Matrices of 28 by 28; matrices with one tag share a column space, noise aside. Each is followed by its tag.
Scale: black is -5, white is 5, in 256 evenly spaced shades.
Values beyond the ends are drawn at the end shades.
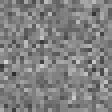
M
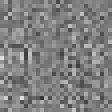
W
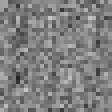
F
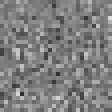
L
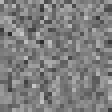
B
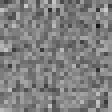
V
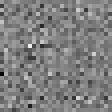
W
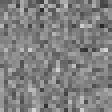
V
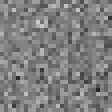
F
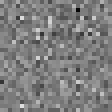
B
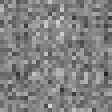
F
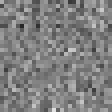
V
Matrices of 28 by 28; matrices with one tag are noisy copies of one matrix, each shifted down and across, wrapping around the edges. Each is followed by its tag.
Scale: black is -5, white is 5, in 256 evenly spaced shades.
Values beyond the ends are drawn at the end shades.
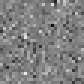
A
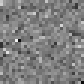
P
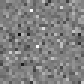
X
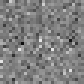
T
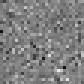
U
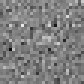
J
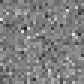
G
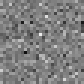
X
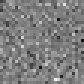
U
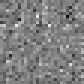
T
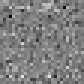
J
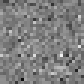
J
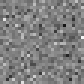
X
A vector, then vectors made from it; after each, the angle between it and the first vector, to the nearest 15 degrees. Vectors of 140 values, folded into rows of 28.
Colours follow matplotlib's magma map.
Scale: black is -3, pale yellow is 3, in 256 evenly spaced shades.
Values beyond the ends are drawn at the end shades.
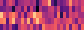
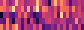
165 degrees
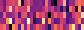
90 degrees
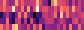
165 degrees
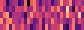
90 degrees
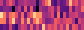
15 degrees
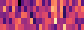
105 degrees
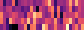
45 degrees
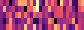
105 degrees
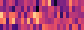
15 degrees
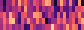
60 degrees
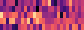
15 degrees
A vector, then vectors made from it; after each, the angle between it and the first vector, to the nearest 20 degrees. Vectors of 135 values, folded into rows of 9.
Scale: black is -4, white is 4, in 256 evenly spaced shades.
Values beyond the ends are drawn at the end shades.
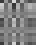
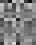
40 degrees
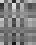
160 degrees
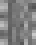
100 degrees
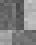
100 degrees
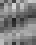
120 degrees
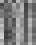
120 degrees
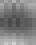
80 degrees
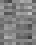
60 degrees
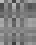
160 degrees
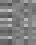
100 degrees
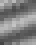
80 degrees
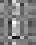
60 degrees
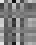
160 degrees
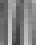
100 degrees
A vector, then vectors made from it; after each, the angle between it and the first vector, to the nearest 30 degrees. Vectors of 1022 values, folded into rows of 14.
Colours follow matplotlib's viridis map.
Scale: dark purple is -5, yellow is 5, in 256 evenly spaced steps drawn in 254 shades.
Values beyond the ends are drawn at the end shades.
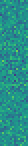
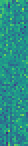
90 degrees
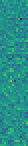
90 degrees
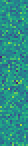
60 degrees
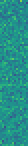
60 degrees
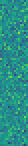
60 degrees
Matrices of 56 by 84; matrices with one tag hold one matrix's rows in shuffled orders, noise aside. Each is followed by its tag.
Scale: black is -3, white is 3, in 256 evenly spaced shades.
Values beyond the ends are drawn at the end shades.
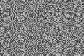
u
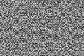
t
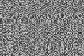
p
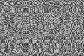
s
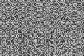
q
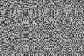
s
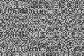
t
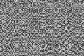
t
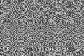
u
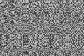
s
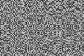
u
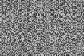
q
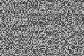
t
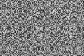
q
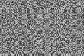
q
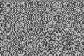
u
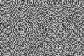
u
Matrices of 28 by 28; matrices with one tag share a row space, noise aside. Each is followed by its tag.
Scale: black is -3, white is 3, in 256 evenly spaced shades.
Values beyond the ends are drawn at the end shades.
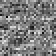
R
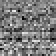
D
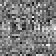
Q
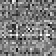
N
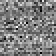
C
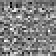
D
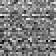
D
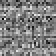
Q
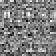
D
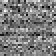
R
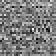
Q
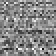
C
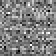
Q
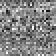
Q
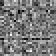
D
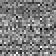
N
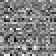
D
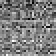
Q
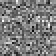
Q
